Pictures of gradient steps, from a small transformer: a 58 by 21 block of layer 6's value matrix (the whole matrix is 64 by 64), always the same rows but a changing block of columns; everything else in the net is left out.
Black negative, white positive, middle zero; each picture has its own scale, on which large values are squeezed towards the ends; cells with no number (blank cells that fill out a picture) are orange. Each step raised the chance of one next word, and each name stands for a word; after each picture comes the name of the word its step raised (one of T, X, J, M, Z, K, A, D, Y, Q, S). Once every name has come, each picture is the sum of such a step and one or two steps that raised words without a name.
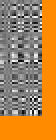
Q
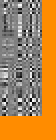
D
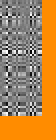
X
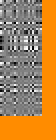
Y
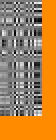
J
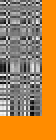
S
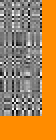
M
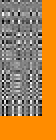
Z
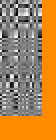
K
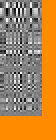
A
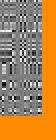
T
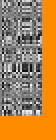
J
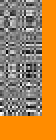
X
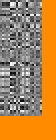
M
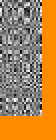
A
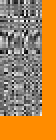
J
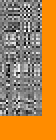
M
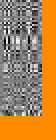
Y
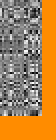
A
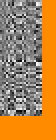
Q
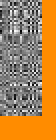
T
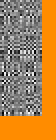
X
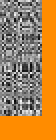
Z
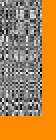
D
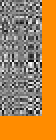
Q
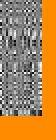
J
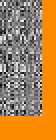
J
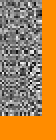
X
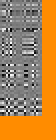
X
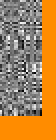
Y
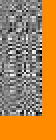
X
